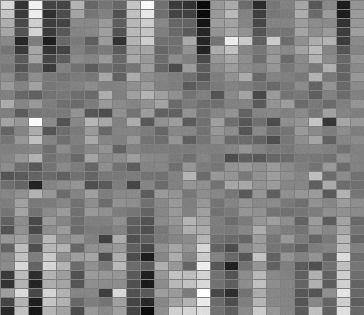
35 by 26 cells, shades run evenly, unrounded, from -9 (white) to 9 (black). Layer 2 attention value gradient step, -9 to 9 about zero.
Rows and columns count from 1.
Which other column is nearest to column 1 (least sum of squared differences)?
6
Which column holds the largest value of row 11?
19
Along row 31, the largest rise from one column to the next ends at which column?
3
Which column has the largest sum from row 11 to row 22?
5
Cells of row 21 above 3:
3
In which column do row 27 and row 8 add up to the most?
8
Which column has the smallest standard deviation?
21
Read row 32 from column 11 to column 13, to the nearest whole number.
7 -1 -4
